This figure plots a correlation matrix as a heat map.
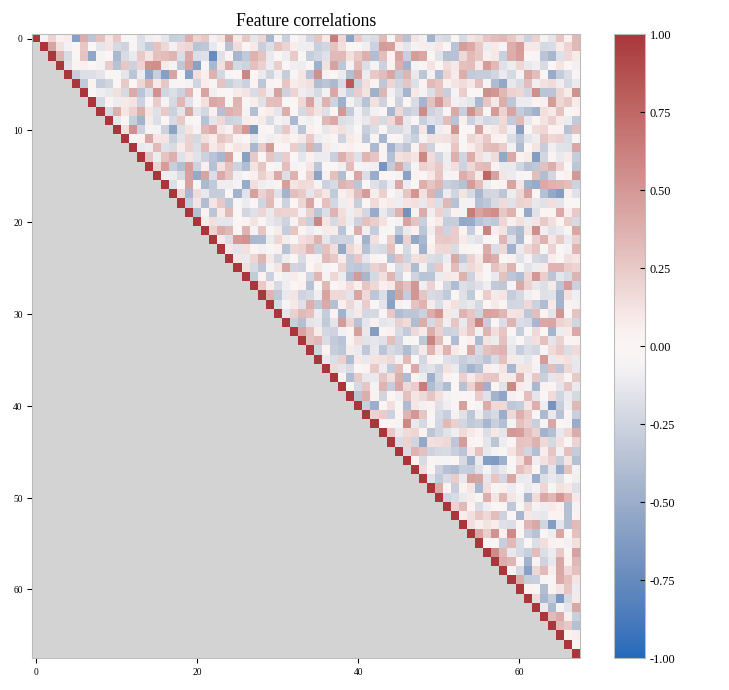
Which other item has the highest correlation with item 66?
27
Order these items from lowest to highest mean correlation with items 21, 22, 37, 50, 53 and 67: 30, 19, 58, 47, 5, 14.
47, 14, 5, 19, 58, 30
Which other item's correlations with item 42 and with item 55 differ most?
19
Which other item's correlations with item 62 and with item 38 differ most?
48
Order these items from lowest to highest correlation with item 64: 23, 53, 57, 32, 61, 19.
53, 32, 61, 57, 19, 23
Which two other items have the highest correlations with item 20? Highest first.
35, 46
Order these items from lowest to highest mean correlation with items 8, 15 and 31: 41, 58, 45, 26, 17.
17, 41, 26, 58, 45
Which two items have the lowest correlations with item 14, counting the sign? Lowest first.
43, 4
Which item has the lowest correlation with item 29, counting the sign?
44
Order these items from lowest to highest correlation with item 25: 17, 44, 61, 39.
17, 39, 61, 44
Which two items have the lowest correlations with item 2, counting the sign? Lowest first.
22, 7
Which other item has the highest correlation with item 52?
10
